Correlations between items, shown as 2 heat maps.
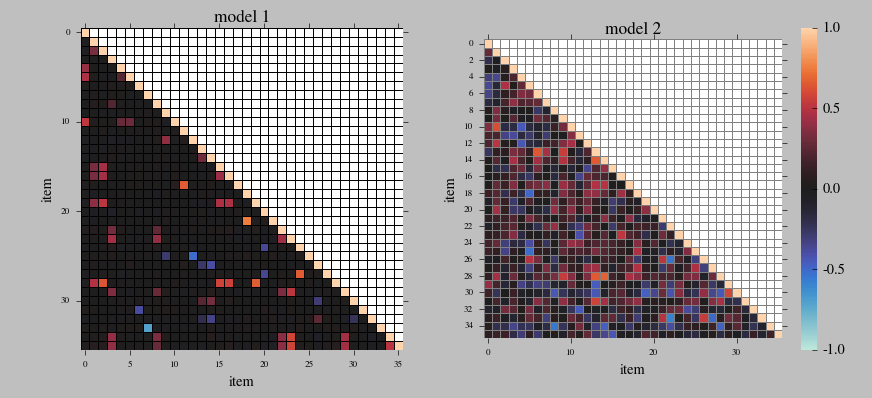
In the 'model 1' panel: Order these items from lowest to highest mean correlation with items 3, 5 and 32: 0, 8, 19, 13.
13, 19, 8, 0
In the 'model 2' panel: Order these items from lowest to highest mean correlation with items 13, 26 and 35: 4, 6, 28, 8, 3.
8, 4, 3, 28, 6
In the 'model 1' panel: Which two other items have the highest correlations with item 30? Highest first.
14, 13
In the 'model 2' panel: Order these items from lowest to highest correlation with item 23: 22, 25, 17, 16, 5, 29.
25, 5, 22, 17, 29, 16
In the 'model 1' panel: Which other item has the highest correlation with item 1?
28
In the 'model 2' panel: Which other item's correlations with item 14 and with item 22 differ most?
33
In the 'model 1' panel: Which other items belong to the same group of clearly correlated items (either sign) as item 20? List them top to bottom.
24, 27
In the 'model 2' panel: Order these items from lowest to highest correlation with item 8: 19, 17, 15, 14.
15, 17, 14, 19
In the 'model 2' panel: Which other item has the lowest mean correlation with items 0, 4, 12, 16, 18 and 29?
5
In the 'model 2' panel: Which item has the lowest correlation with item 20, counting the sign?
30
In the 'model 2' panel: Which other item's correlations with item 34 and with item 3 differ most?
14
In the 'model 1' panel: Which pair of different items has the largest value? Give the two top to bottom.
18, 21
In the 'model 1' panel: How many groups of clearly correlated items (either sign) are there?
10
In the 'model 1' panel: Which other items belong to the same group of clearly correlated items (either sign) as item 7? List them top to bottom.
33
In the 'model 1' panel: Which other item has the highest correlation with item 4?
0
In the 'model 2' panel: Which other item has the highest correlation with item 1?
10
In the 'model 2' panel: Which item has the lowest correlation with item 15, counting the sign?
35
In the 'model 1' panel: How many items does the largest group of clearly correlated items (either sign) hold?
7
